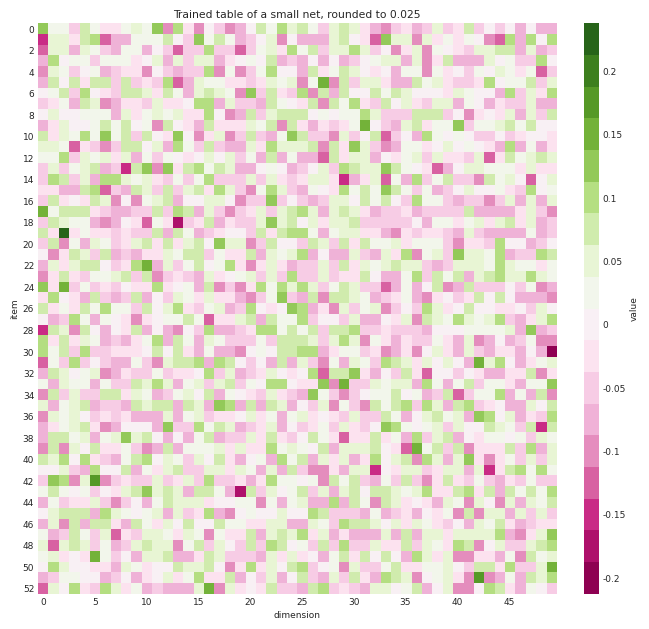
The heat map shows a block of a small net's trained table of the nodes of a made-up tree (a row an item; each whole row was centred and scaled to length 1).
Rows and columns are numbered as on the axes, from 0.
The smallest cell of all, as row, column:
30, 49
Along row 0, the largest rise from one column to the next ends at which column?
13
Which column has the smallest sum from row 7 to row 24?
19
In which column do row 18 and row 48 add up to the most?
22
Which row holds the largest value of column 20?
6
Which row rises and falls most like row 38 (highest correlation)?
14
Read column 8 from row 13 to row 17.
-0.15 0.05 -0.075 0 -0.075
